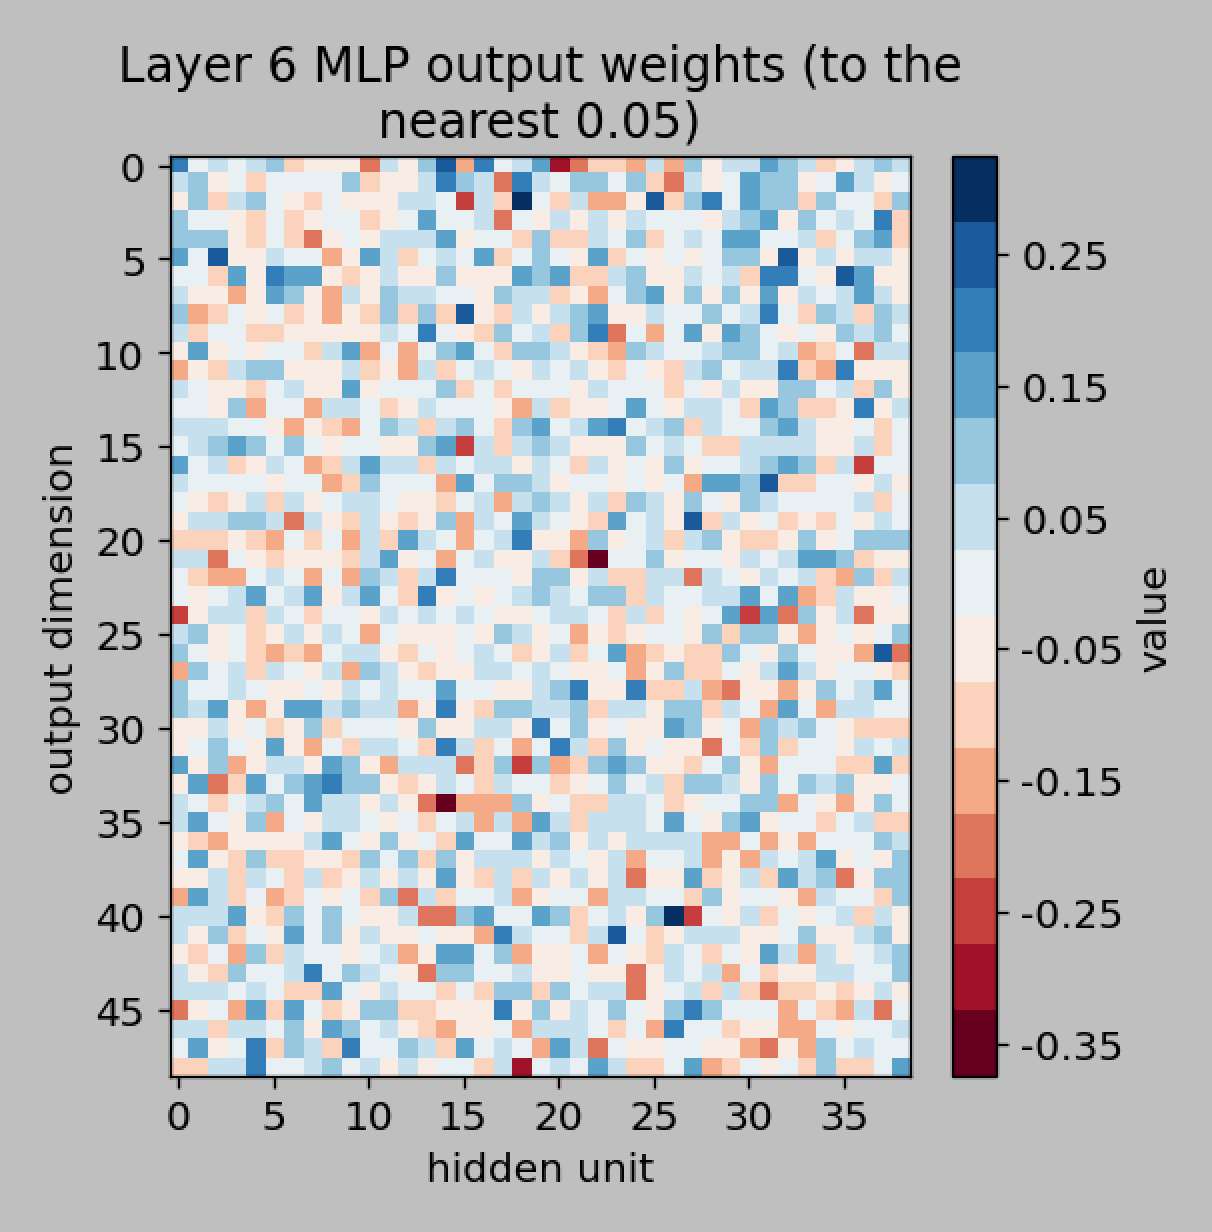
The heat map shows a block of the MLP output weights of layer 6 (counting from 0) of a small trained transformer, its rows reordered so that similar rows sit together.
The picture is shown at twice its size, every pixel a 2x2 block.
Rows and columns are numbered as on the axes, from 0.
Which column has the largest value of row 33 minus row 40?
27
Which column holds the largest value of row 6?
35
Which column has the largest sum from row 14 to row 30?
19
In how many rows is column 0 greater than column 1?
21
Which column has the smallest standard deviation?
11
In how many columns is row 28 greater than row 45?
17
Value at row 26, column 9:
0.05
